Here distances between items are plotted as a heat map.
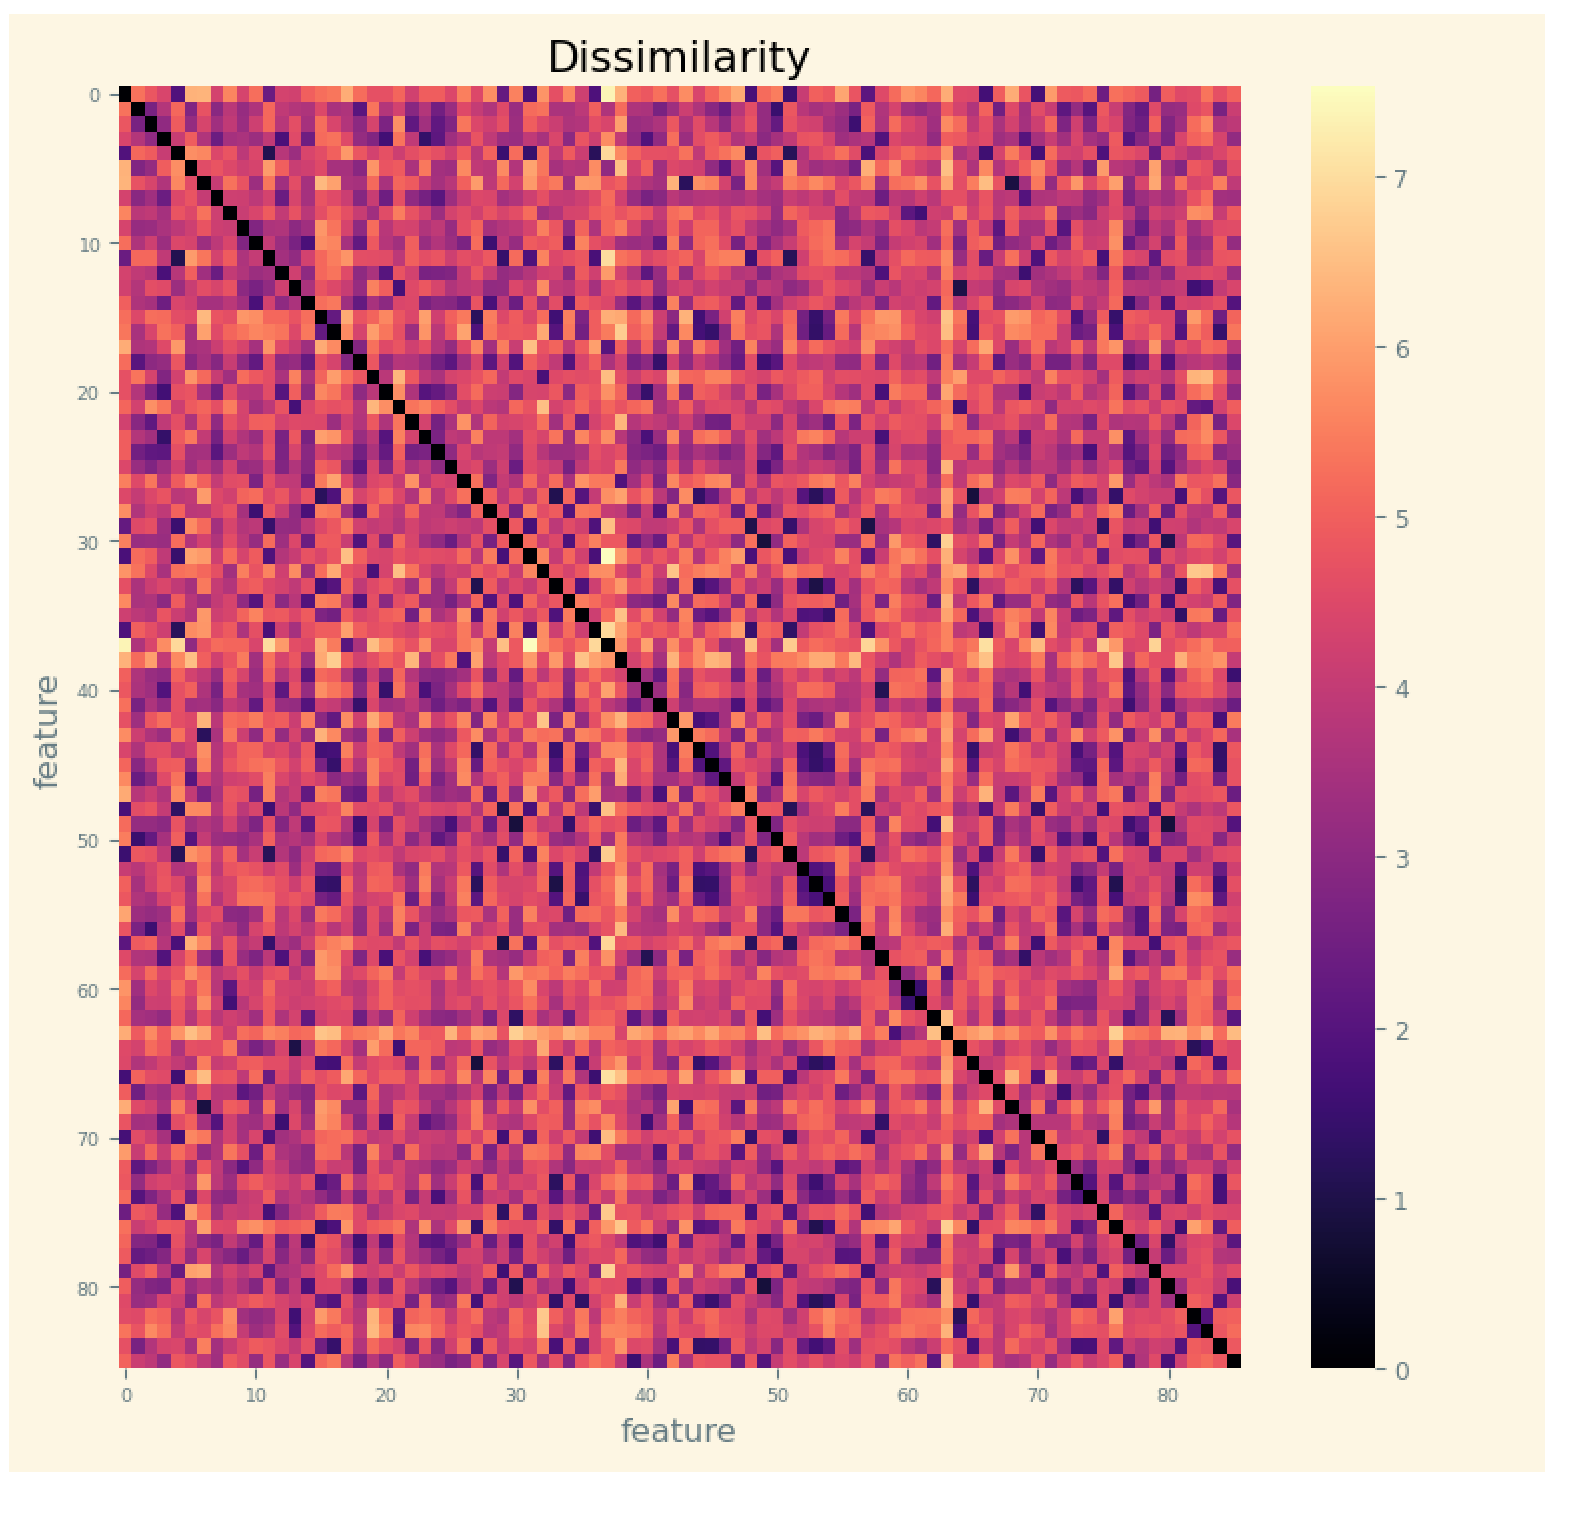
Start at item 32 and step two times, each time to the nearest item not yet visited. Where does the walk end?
3
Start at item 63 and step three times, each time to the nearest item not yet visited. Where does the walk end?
61
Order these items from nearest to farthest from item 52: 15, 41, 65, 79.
65, 15, 41, 79
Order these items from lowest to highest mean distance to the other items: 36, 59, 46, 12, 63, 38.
12, 46, 36, 59, 38, 63
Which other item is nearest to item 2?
56
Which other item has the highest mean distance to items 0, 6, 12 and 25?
63
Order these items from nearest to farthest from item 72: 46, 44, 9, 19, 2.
9, 2, 46, 44, 19
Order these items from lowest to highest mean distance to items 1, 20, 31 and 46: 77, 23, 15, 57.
77, 23, 57, 15
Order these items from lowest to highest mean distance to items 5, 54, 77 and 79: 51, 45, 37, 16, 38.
45, 16, 51, 37, 38
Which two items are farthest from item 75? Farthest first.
37, 5
